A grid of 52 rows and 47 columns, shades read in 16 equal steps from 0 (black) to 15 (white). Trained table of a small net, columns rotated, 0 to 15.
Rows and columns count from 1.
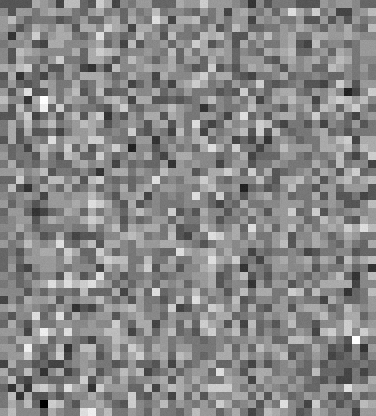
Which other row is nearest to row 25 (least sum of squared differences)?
47
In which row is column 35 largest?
17
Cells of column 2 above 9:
14
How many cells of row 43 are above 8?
15
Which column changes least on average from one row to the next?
24
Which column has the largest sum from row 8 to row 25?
13
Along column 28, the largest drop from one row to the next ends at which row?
26
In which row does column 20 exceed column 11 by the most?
23
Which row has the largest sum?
42
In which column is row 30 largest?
27
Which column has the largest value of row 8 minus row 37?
44
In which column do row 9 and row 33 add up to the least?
12
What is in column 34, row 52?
11
